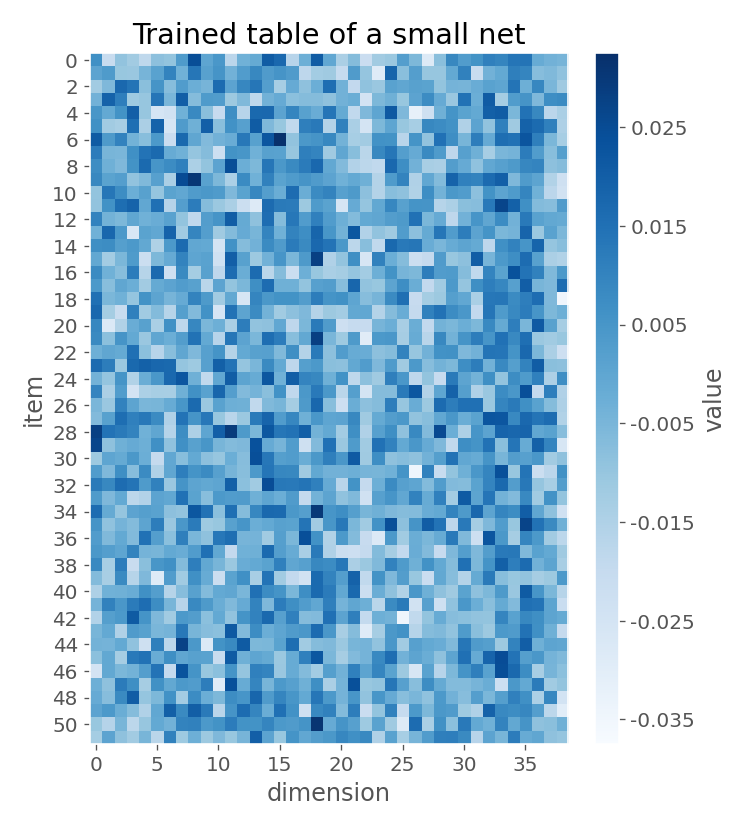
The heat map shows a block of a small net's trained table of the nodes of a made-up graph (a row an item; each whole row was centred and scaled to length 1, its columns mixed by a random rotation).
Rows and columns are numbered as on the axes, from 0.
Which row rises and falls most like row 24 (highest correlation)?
8
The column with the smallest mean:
22
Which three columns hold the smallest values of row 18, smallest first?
38, 12, 26
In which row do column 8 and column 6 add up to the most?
49
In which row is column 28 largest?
28
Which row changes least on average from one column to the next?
10
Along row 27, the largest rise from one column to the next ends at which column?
7
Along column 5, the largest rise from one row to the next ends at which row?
5
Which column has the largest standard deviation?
11
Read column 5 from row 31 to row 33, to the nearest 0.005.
-0.015 0.01 0
